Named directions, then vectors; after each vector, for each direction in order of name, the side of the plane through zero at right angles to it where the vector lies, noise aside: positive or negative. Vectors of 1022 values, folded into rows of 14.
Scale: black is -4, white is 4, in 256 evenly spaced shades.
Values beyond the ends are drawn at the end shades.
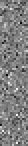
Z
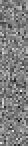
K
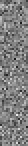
negative, positive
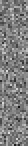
positive, positive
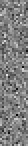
negative, negative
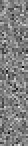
negative, negative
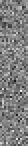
positive, negative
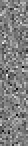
negative, negative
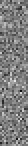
negative, positive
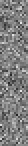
positive, negative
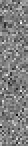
positive, negative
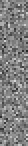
negative, negative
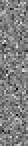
negative, negative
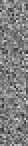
negative, negative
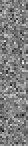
negative, negative
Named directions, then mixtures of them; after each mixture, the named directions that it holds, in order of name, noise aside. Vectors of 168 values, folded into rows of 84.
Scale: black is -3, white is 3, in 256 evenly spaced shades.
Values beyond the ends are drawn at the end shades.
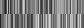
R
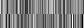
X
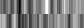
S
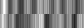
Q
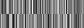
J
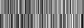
R, X.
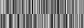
J.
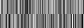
X.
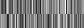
J, S.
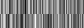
J, Q, X.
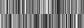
J, R, S.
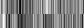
Q, S, X.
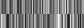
J, S.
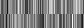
Q, X.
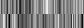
S, X.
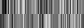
Q, R.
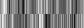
Q, R.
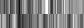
S.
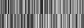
R.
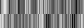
Q, R, X.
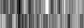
S.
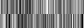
S, X.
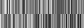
R.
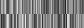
J, S.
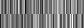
J, R, X.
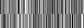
R, X.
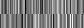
J, R, X.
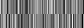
X.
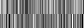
X.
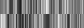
J, Q, S.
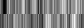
Q, R, S.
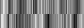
J, Q.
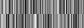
J, Q, X.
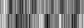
Q.
